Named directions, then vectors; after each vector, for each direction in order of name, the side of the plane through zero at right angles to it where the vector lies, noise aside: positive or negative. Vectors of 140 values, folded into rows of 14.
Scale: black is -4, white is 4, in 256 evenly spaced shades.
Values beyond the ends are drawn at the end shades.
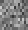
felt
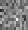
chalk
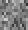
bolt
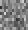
positive, negative, negative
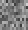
negative, negative, negative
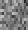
positive, negative, positive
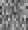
negative, negative, negative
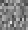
positive, positive, positive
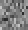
negative, negative, positive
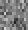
positive, negative, negative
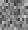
negative, negative, negative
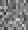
negative, positive, positive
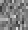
positive, positive, negative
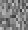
negative, negative, positive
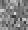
positive, negative, positive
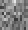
positive, negative, positive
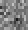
positive, negative, negative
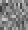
positive, positive, negative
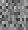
negative, negative, negative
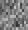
positive, positive, negative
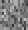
positive, negative, positive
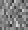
negative, negative, positive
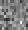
negative, positive, positive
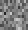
negative, positive, positive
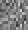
positive, positive, negative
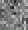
negative, positive, negative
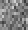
positive, negative, positive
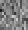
negative, positive, negative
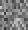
negative, positive, positive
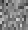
positive, positive, positive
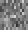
positive, positive, negative
